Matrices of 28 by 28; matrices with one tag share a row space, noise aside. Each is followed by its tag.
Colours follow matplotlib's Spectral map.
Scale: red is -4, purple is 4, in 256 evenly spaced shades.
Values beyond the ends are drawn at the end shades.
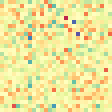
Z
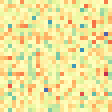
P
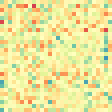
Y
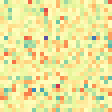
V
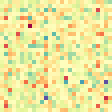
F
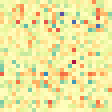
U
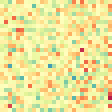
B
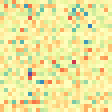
Z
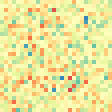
Z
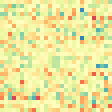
P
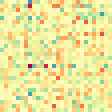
Z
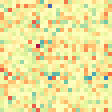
Y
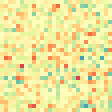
B
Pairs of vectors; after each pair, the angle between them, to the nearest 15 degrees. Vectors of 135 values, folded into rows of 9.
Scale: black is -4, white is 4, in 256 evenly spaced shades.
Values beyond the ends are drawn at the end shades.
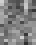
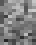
150 degrees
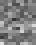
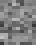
150 degrees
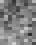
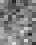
15 degrees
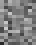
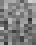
120 degrees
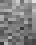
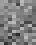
105 degrees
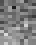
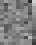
90 degrees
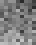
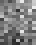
165 degrees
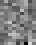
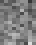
30 degrees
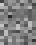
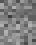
30 degrees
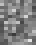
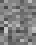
75 degrees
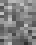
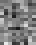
60 degrees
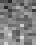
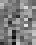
90 degrees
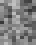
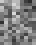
30 degrees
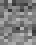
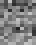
15 degrees
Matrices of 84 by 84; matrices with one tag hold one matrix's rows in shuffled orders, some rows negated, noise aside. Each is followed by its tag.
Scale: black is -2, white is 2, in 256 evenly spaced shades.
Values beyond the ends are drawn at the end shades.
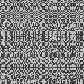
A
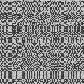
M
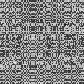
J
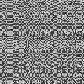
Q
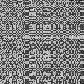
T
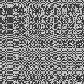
Q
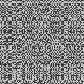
M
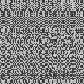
A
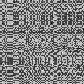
Q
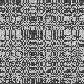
J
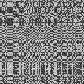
Q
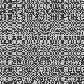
M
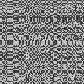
Q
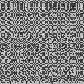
A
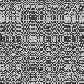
J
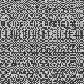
A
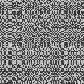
M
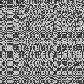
Q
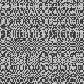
A
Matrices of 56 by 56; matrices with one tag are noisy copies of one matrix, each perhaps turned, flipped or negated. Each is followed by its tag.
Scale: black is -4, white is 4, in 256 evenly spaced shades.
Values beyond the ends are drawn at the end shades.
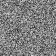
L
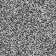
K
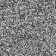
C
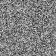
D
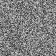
K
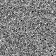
K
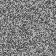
D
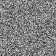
K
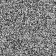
L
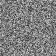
L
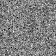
D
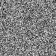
L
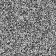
D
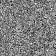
C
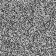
L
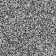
K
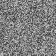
L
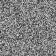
K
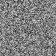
D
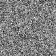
C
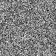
C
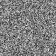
L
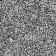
C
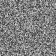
D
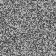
L
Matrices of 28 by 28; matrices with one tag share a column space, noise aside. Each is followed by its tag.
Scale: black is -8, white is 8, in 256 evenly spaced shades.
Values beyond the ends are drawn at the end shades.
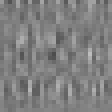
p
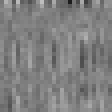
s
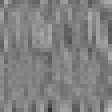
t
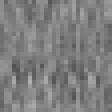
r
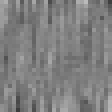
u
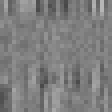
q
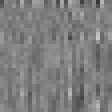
s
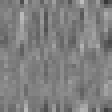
t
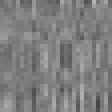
s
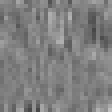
t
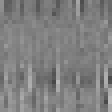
q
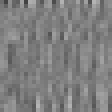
s
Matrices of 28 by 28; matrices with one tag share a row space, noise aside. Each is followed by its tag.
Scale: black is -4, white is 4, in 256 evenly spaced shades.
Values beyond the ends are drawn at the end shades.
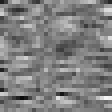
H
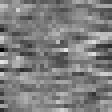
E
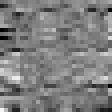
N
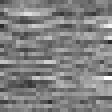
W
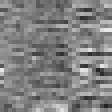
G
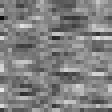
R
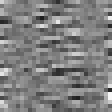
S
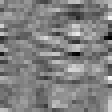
S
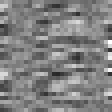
S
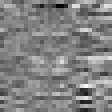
G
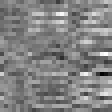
G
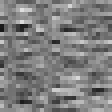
R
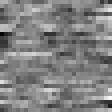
W
